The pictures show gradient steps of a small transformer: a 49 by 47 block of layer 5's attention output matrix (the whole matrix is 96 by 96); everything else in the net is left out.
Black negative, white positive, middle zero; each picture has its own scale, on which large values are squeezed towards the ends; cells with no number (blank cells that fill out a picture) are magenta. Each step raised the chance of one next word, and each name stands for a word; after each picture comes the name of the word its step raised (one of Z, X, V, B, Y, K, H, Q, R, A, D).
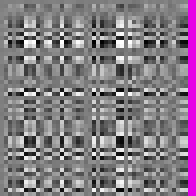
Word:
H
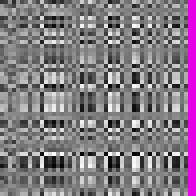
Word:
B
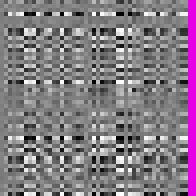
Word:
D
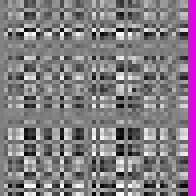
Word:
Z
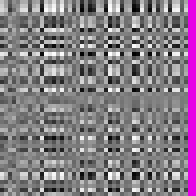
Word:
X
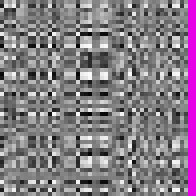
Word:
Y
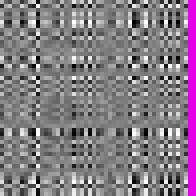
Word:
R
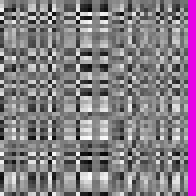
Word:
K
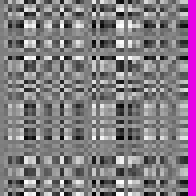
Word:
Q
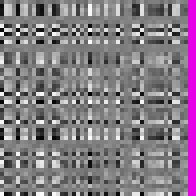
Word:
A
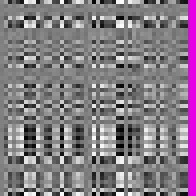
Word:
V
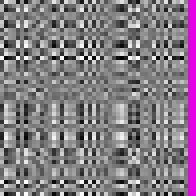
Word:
Q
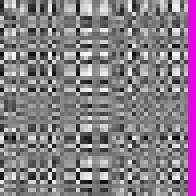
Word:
X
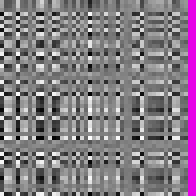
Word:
K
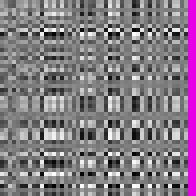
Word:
Z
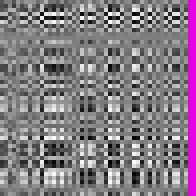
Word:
K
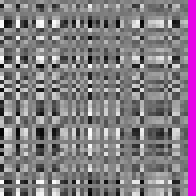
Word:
R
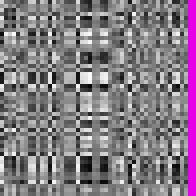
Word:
B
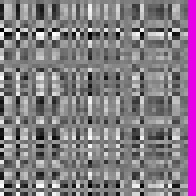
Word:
Z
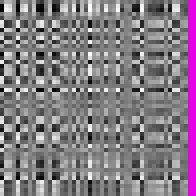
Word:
X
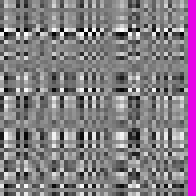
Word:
Z
